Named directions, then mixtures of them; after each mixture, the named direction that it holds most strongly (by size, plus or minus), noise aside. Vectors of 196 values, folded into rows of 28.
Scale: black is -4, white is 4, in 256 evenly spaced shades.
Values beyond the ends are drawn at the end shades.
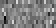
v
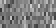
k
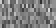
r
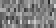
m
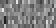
v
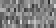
m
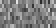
r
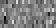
v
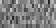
m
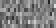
m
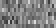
m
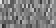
r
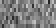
m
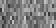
k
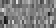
v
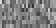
r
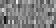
v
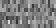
m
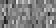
v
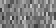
k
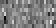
v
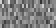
r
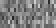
m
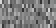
r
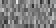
m
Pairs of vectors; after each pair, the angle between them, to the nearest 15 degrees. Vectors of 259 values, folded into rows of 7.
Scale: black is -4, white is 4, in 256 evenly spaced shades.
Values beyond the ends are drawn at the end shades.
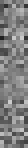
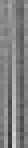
105 degrees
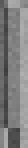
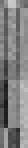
30 degrees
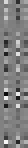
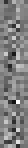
105 degrees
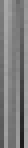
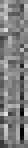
45 degrees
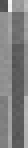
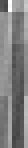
15 degrees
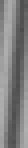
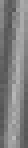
165 degrees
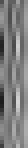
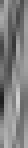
45 degrees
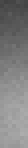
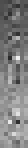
45 degrees
